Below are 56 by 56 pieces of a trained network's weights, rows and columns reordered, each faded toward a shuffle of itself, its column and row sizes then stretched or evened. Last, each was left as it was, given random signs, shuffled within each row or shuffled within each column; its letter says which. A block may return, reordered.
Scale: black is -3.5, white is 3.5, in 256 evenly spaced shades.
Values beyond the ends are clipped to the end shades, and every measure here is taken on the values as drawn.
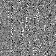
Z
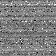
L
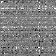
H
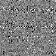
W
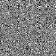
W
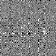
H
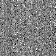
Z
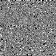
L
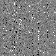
Z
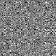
H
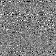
L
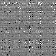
H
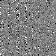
Z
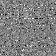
L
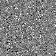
Z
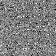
L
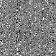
Z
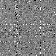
W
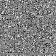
L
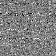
L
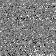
L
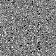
Z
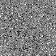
L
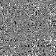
W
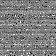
L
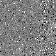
Z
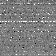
L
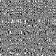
H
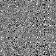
W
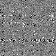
W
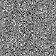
Z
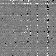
H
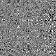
W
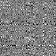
H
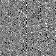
Z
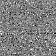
L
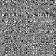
H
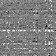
H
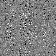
Z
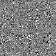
W
